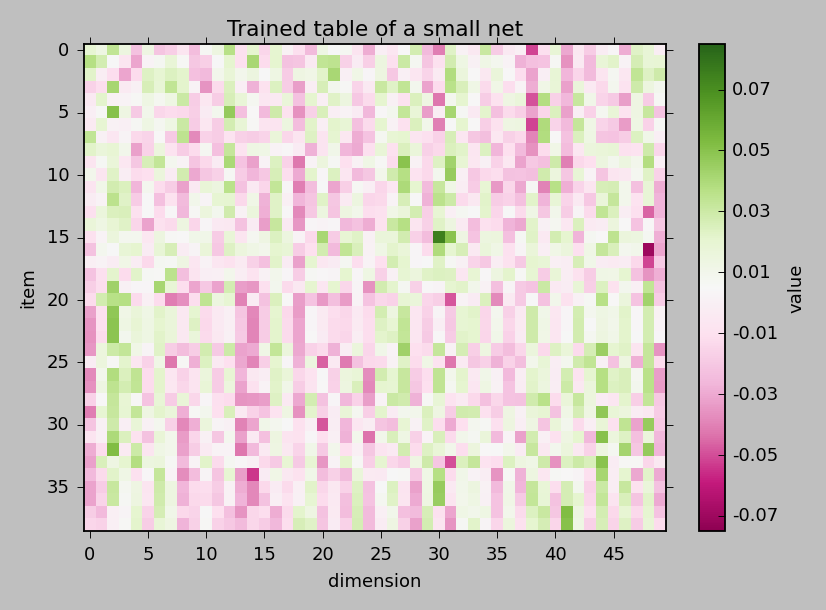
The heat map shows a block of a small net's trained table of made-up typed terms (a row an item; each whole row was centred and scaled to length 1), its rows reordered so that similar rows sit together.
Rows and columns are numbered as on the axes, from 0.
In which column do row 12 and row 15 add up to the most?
30
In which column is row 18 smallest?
48
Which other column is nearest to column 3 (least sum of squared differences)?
10
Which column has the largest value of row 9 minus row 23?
31
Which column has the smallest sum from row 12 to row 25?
18
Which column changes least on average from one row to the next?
41
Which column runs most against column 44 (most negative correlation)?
8
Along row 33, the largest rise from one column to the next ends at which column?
32
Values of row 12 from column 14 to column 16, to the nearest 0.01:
0.01 -0.03 0.02
